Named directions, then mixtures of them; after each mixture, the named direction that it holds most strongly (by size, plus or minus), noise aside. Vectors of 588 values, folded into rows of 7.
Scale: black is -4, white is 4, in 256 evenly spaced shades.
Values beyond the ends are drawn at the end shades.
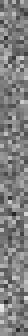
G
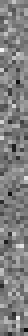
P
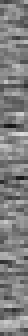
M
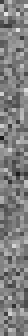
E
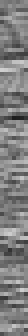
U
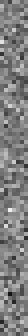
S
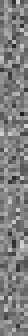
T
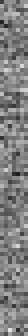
E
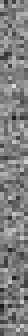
G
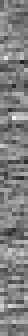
U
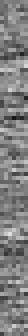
U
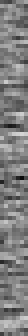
M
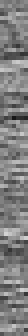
U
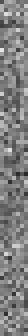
E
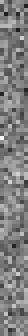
E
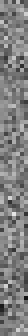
G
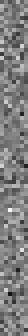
S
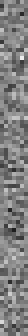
S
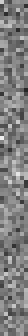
E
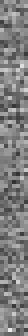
U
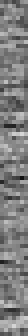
M
